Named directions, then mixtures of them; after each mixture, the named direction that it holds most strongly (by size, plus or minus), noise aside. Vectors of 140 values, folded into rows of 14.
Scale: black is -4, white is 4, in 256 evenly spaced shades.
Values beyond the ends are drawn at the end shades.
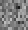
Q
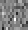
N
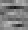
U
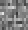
U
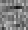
U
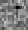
Q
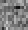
N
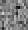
N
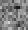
Q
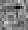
Q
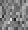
Q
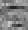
U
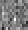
N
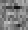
U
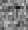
Q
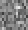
Q
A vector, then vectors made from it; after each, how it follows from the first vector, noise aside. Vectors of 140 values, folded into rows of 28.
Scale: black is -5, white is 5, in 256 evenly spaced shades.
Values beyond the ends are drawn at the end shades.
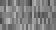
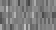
partly zeroed.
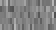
wrapped around, partly zeroed.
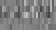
wrapped around, partly zeroed.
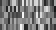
reversed, scaled up.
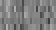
reversed, negated, partly zeroed.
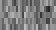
reversed, negated.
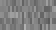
reversed, negated, shrunk.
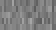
wrapped around, negated, shrunk.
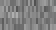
reversed, negated, shrunk.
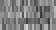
reversed, negated.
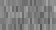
reversed, negated, shrunk.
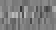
reversed, negated, partly zeroed.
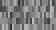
wrapped around.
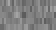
wrapped around, negated, shrunk.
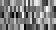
reversed, scaled up.
